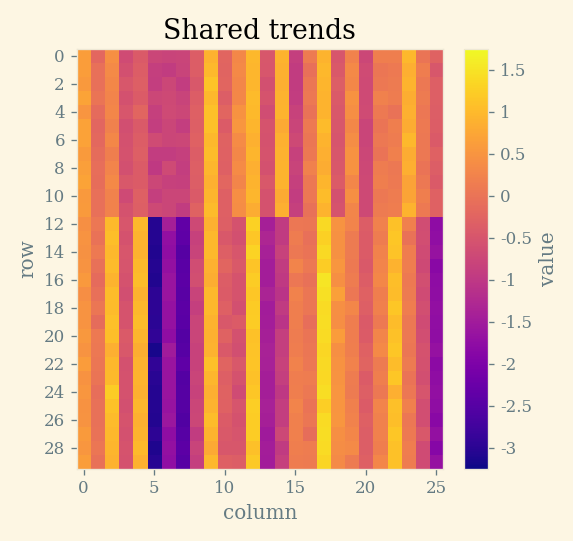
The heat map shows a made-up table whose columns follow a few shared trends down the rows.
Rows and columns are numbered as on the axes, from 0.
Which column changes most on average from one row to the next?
5
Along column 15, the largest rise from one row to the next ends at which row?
12
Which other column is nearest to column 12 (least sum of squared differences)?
17
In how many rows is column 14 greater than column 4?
12
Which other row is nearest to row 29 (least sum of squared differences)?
14
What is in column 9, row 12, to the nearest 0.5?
1
